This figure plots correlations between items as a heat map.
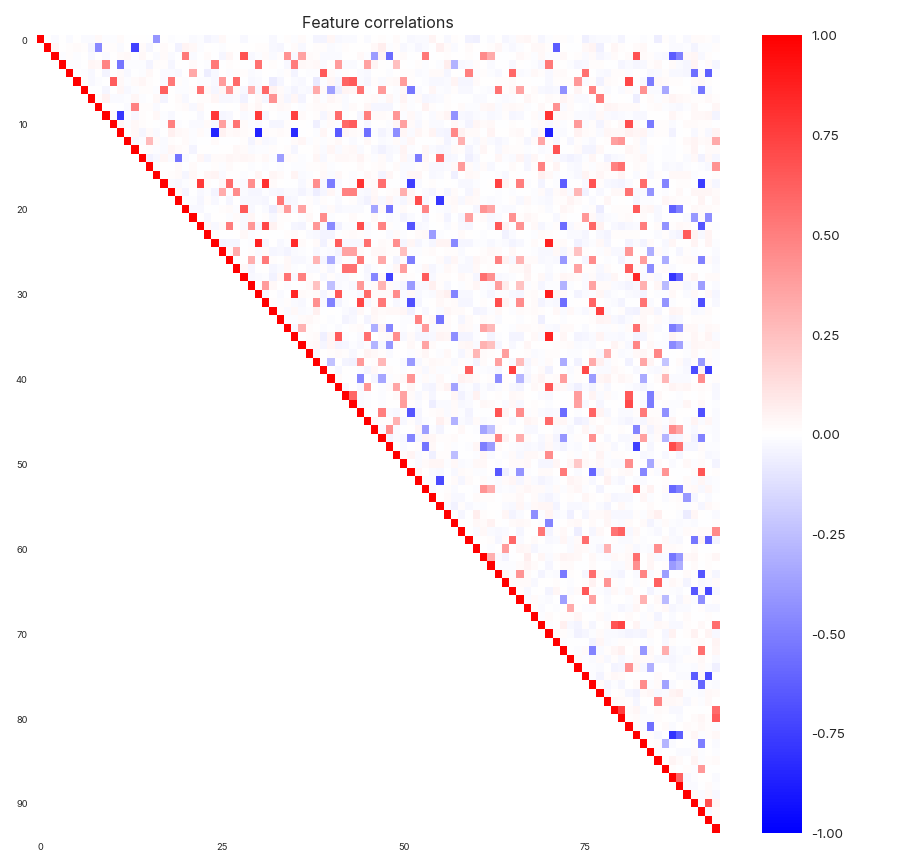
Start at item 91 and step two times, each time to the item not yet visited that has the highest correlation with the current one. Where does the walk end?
72
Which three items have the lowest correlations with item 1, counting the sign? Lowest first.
13, 71, 8
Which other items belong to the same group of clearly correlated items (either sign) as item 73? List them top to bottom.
67
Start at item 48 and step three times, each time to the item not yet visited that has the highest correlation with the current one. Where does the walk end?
46
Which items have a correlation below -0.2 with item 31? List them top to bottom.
40, 51, 72, 86, 91
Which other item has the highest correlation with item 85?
64
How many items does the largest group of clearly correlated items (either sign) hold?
18
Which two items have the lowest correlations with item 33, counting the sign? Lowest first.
55, 14
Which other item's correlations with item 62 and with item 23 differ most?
89
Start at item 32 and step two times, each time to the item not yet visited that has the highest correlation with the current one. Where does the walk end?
7
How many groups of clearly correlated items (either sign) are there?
14
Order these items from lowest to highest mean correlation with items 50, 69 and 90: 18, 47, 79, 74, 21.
21, 47, 74, 18, 79
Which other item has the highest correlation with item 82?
28
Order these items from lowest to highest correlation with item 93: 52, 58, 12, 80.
52, 12, 58, 80
